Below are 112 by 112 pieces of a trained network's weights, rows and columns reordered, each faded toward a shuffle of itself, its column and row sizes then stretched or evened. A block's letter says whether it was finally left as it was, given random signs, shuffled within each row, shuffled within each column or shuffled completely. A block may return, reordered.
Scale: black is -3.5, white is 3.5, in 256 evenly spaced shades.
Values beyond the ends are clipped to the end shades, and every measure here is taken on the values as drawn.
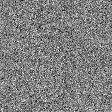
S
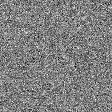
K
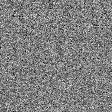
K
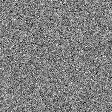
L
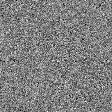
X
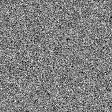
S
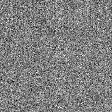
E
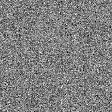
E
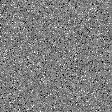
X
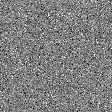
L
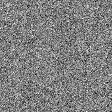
S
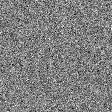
L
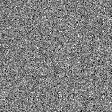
E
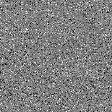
E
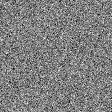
L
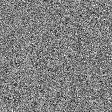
L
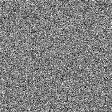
X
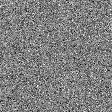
L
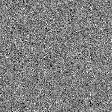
X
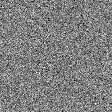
L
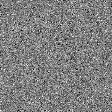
X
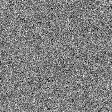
S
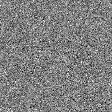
X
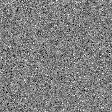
S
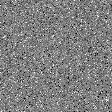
S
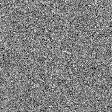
X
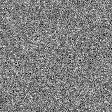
K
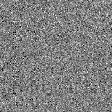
E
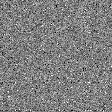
E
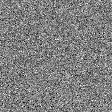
K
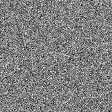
S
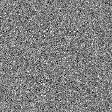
E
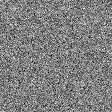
K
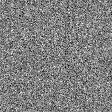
S
